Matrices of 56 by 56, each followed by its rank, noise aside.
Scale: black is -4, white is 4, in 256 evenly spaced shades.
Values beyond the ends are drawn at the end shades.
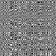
four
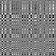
one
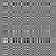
one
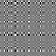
one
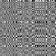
two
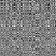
three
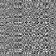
three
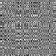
three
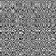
four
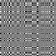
one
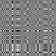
one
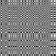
one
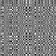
two
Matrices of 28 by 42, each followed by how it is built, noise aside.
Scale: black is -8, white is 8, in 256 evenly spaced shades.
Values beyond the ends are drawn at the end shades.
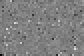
sparse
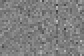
uneven columns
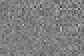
low rank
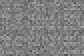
blocks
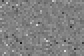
sparse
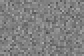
noise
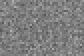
blocks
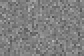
noise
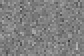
uneven columns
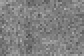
smooth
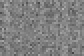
blocks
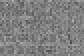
blocks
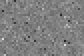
sparse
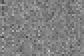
uneven columns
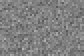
noise
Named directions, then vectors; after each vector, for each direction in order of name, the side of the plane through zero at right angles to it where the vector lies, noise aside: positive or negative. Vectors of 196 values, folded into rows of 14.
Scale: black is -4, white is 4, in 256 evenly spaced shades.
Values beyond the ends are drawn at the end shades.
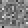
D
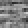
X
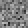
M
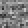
negative, negative, negative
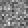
negative, negative, positive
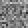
positive, negative, negative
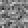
negative, positive, negative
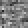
positive, negative, positive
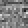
negative, positive, positive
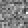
negative, positive, positive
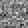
negative, negative, negative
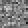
negative, negative, positive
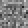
positive, negative, negative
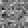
negative, positive, negative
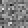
positive, negative, positive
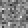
positive, negative, positive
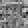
positive, negative, negative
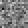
negative, positive, negative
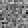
positive, negative, negative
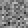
positive, positive, negative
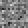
negative, positive, negative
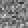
positive, positive, positive
